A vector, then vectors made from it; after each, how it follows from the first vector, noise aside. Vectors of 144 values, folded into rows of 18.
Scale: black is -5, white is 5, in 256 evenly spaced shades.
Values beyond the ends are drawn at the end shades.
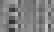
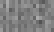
reversed, shrunk.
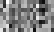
reversed, scaled up.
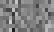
sign-scrambled.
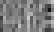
wrapped around.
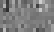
reversed, negated, partly zeroed.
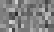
sign-scrambled.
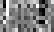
reversed, scaled up.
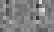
reversed, negated, partly zeroed.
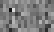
sign-scrambled.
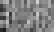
wrapped around.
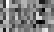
reversed, scaled up.
